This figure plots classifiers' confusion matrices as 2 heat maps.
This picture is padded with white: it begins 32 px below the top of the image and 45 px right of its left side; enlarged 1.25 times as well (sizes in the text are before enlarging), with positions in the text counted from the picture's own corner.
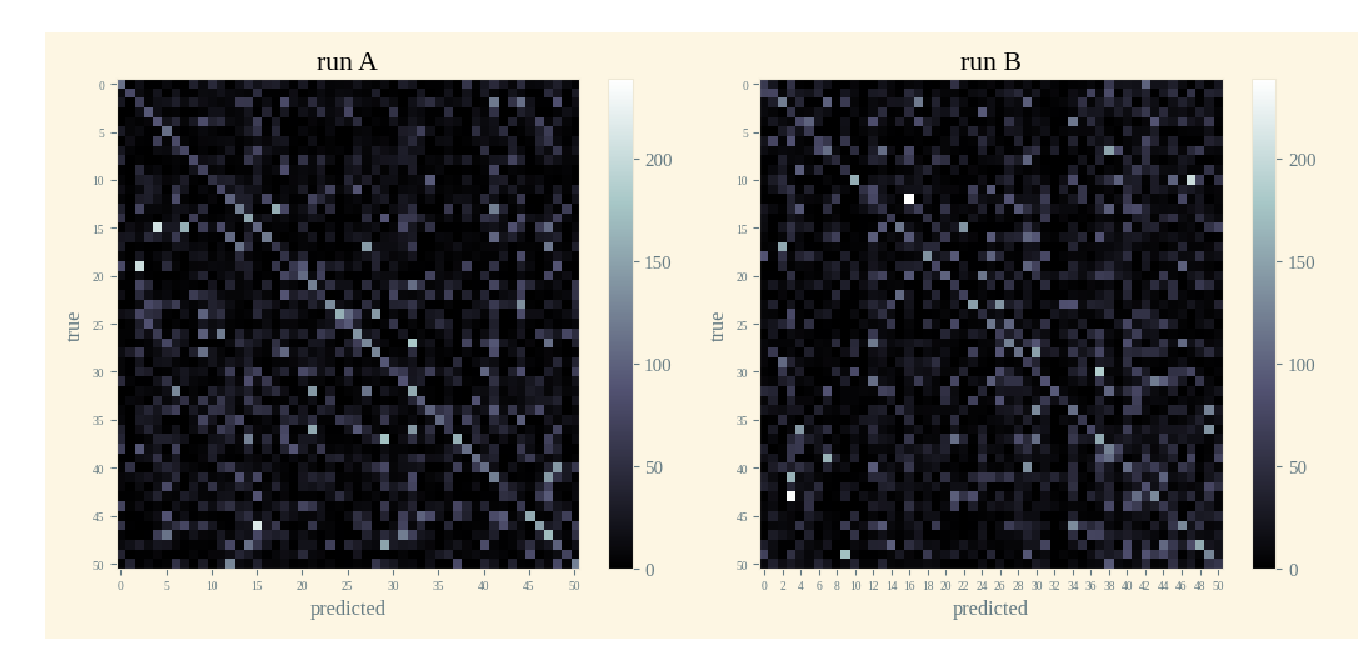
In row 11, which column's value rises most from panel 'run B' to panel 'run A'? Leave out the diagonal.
26
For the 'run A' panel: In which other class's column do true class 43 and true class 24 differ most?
28
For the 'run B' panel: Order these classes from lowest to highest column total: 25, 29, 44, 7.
25, 7, 44, 29
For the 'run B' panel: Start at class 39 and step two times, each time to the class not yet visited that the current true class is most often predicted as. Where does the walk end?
38
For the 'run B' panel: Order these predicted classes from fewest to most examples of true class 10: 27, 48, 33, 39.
33, 27, 48, 39
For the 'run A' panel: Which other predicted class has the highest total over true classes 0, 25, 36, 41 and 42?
32
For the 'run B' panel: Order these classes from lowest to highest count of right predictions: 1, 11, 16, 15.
11, 1, 16, 15
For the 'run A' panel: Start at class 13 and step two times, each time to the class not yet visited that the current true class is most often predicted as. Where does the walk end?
27
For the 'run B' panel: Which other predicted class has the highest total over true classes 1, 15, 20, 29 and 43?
3
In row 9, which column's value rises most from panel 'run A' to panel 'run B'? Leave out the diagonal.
4
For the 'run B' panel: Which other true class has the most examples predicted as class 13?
7
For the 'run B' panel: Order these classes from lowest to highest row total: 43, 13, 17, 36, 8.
17, 8, 36, 13, 43
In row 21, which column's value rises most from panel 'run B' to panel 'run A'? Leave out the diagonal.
32
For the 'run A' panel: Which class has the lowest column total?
1
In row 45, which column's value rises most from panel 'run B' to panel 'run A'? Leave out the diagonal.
33
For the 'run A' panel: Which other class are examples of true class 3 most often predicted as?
25
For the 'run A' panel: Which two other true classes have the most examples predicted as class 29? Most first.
37, 48
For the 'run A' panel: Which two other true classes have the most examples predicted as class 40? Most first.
30, 48
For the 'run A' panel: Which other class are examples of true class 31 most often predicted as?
14
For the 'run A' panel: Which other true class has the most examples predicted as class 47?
41
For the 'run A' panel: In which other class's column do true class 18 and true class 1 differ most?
44
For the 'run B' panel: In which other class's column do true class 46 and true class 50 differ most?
34
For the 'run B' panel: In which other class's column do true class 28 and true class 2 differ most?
30
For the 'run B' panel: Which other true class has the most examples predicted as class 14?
48
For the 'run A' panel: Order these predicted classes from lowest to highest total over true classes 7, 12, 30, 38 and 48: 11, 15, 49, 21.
49, 11, 21, 15
